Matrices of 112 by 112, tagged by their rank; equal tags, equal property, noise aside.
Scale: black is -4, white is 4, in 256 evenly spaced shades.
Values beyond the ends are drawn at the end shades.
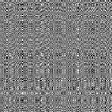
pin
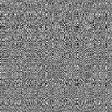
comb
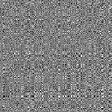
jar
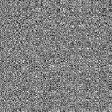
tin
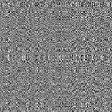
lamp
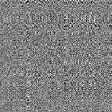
lamp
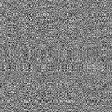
tin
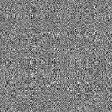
tin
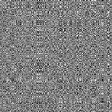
jar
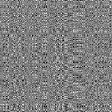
pin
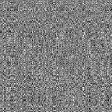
lamp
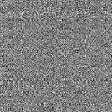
tin
